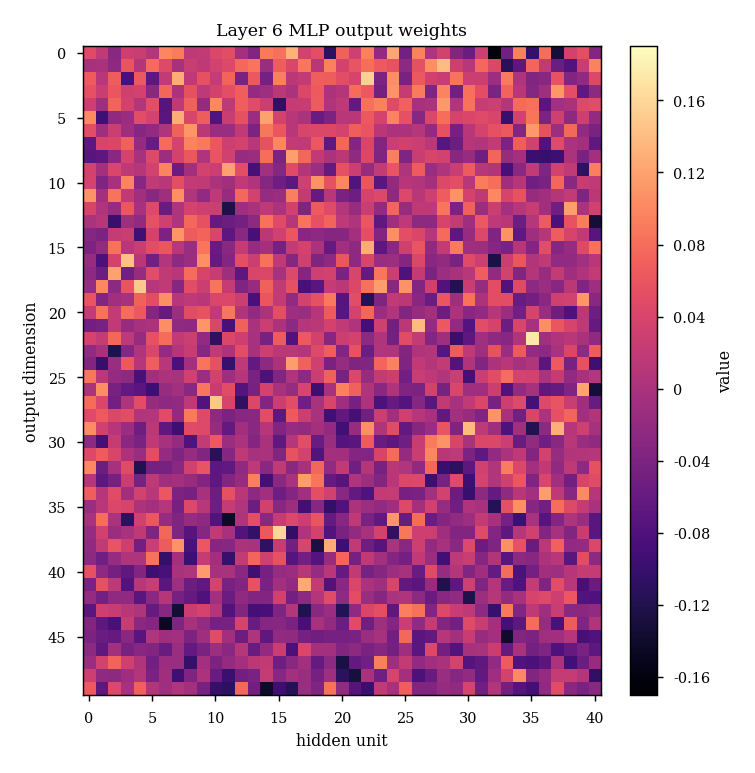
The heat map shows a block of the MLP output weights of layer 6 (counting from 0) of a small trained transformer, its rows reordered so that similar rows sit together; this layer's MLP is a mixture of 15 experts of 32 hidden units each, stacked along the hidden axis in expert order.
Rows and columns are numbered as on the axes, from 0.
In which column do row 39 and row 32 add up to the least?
28
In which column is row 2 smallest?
3
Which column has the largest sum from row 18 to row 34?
0
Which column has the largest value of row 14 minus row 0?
37
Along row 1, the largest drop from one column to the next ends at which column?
33
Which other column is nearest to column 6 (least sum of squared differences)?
26
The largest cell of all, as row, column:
22, 35
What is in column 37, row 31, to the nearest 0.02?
-0.02
